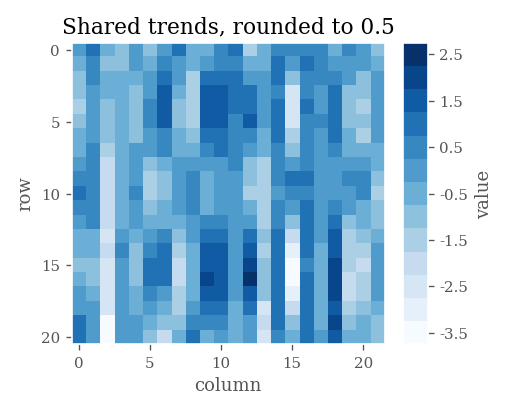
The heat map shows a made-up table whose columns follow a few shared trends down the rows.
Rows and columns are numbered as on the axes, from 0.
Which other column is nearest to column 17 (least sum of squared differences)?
1
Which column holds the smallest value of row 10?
2
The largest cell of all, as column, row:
12, 16
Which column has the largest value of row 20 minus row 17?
15
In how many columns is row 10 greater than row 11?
4
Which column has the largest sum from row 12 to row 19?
18
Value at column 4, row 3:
-1
